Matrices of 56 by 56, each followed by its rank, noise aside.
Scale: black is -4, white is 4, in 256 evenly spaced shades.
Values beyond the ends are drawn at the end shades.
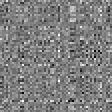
four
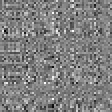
four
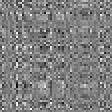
three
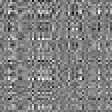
three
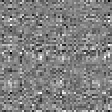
four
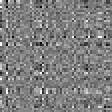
three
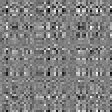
two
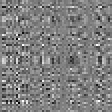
three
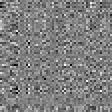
five
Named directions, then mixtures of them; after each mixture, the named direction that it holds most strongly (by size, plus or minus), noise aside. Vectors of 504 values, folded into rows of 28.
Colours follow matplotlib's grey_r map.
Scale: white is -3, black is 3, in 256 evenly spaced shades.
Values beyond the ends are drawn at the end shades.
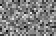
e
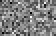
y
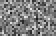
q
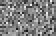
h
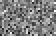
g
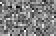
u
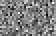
h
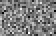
g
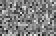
h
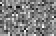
u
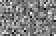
y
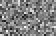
e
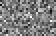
e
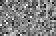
y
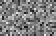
e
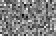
h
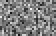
q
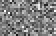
g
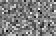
q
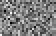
g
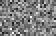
y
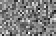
g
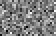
g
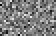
e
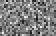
q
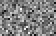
g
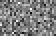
y
